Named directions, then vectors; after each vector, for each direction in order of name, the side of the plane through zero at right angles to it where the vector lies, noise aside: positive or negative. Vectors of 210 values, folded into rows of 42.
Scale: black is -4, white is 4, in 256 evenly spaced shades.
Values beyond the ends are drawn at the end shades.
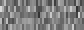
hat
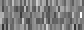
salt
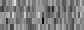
negative, positive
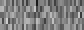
positive, negative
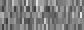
negative, positive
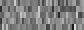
negative, negative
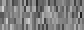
positive, negative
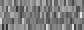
positive, positive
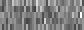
negative, positive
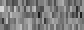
positive, negative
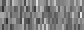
negative, positive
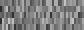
negative, negative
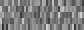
positive, positive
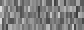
positive, positive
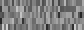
negative, negative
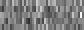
negative, positive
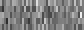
negative, positive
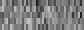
positive, negative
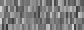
positive, positive
